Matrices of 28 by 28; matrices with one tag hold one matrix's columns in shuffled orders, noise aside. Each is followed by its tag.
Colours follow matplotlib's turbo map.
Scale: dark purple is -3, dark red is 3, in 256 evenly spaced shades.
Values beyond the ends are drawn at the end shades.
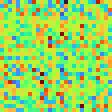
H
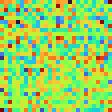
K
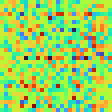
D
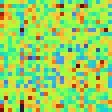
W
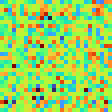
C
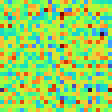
C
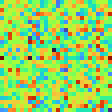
D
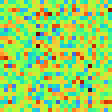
C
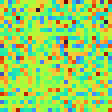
K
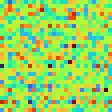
C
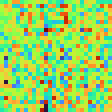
W
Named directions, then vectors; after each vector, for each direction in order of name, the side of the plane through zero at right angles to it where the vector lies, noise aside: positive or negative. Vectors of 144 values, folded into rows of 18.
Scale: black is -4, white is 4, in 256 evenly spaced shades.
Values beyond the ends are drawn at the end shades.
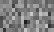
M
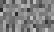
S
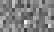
negative, negative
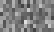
negative, negative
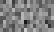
positive, positive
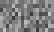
negative, positive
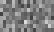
negative, negative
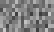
negative, positive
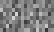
positive, negative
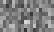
negative, negative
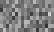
negative, positive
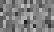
positive, positive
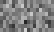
positive, positive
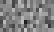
positive, positive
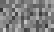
negative, positive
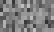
positive, positive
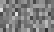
positive, negative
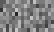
negative, positive
